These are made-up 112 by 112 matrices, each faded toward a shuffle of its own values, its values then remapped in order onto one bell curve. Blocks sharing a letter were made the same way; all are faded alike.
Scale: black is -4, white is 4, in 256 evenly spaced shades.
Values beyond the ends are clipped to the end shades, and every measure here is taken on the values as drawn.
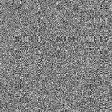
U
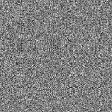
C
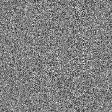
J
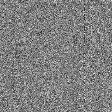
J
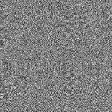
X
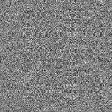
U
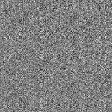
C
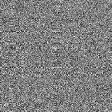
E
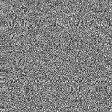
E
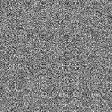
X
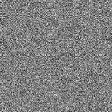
X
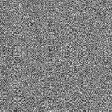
C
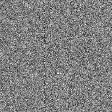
J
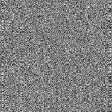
U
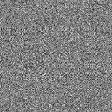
X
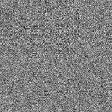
E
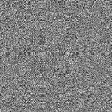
C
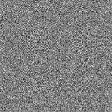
X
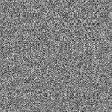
C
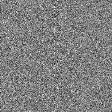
J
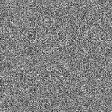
E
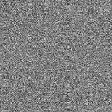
C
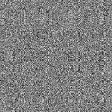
U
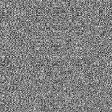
C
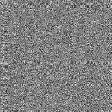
U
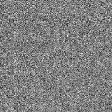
E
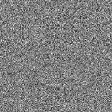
E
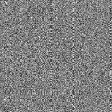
U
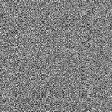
C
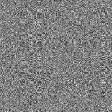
U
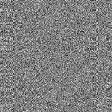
U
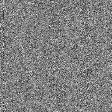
J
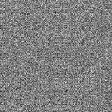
X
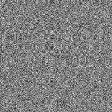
X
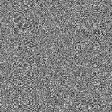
X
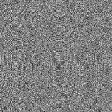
X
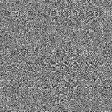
E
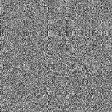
U
